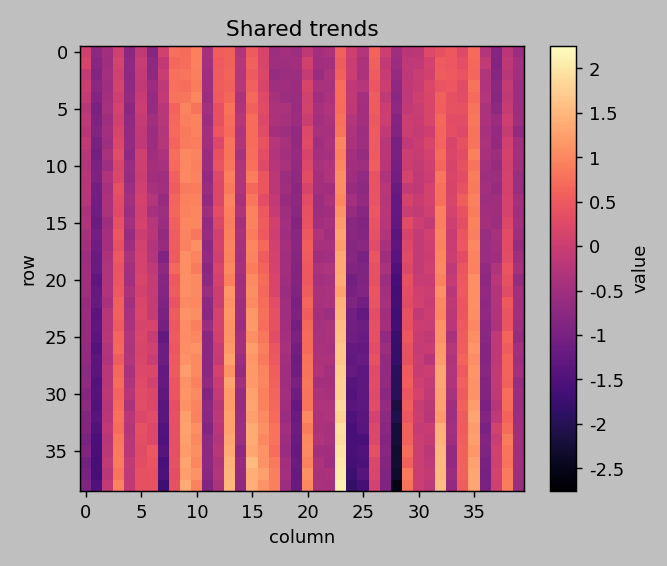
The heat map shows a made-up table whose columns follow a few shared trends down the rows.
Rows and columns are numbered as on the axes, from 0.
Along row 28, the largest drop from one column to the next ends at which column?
24
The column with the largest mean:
23
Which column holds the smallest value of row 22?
28
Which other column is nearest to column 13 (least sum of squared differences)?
15
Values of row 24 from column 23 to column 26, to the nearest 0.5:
1.5 -1 -1 0.5
